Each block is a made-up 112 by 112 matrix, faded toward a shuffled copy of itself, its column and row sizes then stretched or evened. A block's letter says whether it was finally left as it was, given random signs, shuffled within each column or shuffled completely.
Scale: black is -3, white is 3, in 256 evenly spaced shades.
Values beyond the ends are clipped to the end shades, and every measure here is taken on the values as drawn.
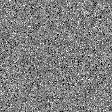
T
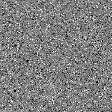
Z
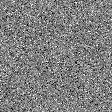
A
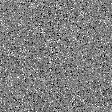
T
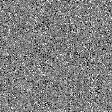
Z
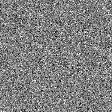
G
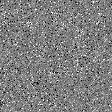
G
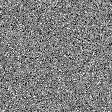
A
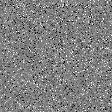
G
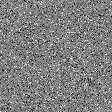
A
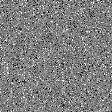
G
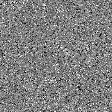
G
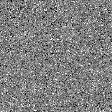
G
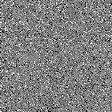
Z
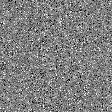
T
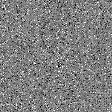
T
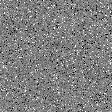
T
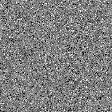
Z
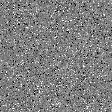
T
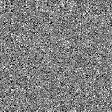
Z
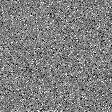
A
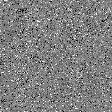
Z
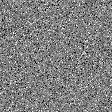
A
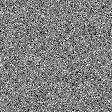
A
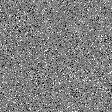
A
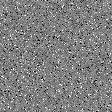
A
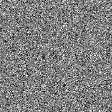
Z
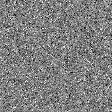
T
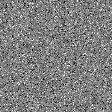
T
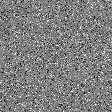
A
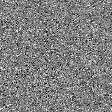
G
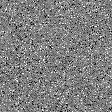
A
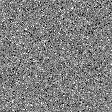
A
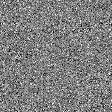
G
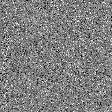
T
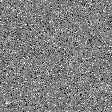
A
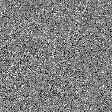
G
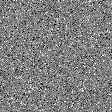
A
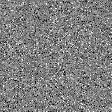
Z
